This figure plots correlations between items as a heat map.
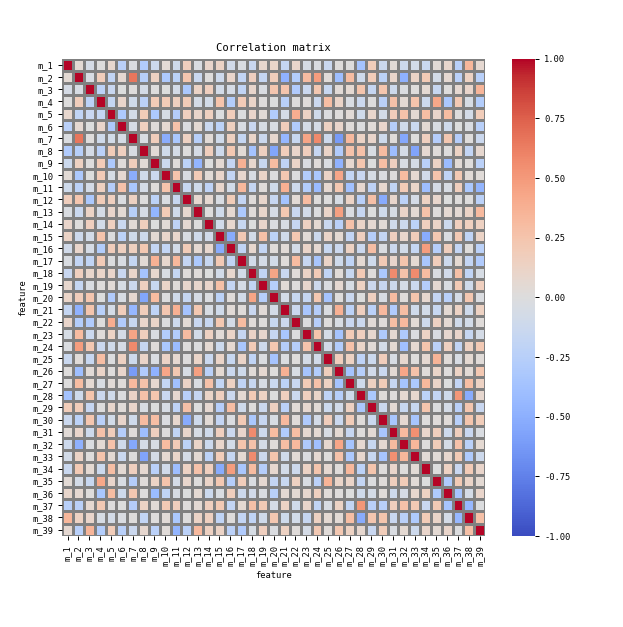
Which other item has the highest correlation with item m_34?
m_16
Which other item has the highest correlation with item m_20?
m_18
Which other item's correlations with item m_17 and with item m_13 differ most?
m_9
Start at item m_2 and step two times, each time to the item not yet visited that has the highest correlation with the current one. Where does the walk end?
m_24
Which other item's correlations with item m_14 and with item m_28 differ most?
m_38
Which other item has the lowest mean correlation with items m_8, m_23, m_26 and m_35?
m_20
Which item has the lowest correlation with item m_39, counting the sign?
m_11
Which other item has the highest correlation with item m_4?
m_35
